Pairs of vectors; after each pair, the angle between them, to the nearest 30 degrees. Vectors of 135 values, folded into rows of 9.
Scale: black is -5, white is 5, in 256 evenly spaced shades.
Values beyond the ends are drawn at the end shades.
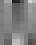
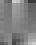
150 degrees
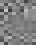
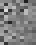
30 degrees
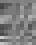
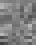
150 degrees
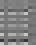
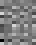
60 degrees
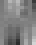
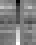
120 degrees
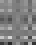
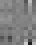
120 degrees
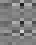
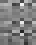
150 degrees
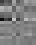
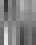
90 degrees
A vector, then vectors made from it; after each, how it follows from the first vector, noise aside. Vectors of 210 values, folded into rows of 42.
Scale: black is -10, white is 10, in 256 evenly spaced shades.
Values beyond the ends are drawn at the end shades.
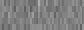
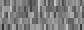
scaled up.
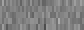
reversed, negated.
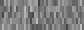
negated, scaled up.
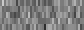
reversed, negated, scaled up.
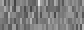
scaled up.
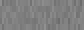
reversed, shrunk.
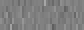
wrapped around, negated, partly zeroed.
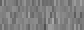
reversed, negated.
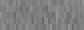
wrapped around, shrunk.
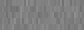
wrapped around, shrunk.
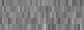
reversed.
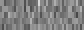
scaled up.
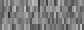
negated, scaled up.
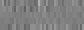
partly zeroed.
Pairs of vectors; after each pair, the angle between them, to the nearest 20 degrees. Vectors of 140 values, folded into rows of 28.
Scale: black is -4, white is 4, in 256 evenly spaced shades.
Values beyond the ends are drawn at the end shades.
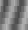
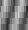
160 degrees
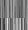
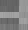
100 degrees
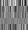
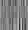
120 degrees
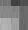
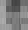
60 degrees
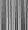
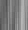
120 degrees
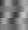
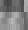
100 degrees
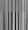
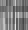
140 degrees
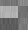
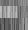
40 degrees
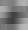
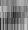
40 degrees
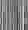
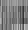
140 degrees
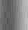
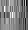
120 degrees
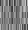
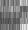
120 degrees
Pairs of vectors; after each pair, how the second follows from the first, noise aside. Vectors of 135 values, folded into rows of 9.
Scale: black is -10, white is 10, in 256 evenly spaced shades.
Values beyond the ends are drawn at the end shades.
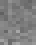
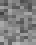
scaled up.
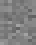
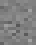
negated, partly zeroed.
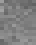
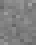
negated, partly zeroed.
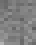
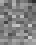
reversed, negated, scaled up.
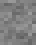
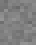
reversed, shrunk.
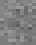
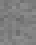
reversed, shrunk.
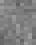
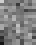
scaled up.
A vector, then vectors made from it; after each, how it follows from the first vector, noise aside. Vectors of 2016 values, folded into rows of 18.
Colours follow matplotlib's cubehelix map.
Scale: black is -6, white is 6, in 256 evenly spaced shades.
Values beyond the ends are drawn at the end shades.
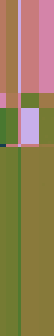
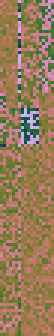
sign-scrambled.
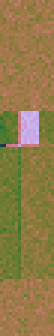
partly zeroed.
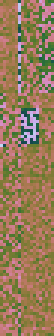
sign-scrambled.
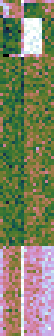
wrapped around, scaled up.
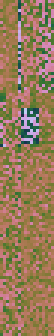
sign-scrambled.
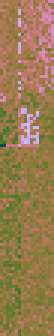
partly zeroed.
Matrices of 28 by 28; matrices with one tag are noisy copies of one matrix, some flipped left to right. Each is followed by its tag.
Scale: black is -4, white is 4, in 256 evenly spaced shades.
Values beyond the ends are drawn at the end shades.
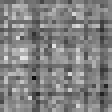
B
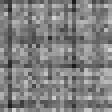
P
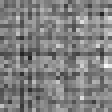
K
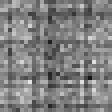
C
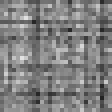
B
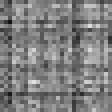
B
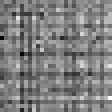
K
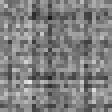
C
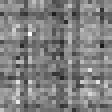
C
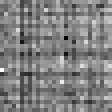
K
